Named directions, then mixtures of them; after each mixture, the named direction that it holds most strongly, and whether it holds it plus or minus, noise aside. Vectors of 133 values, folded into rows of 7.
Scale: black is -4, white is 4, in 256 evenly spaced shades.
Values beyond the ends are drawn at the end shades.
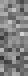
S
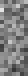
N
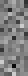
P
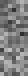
S, minus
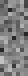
P, plus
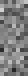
N, plus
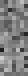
S, minus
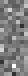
P, minus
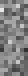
N, plus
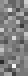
P, minus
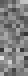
S, minus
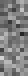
S, minus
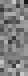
P, plus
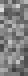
N, plus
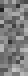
N, minus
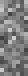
P, minus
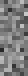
N, plus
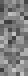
N, minus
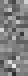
P, minus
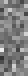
N, minus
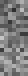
S, minus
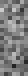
N, plus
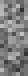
S, plus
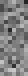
P, plus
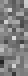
P, minus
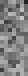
P, plus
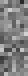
S, plus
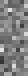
P, minus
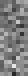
S, minus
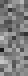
S, minus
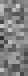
N, plus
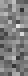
S, plus
